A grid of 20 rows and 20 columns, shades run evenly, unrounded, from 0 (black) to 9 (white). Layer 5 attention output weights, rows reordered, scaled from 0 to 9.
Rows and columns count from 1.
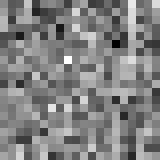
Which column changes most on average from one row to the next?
3
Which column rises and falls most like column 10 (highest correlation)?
17
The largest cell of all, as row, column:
8, 9
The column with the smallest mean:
20
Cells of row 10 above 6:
5
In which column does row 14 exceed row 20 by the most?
7
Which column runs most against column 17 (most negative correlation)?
2
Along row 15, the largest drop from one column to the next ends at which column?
16
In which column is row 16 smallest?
18
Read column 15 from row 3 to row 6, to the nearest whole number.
2 3 4 0
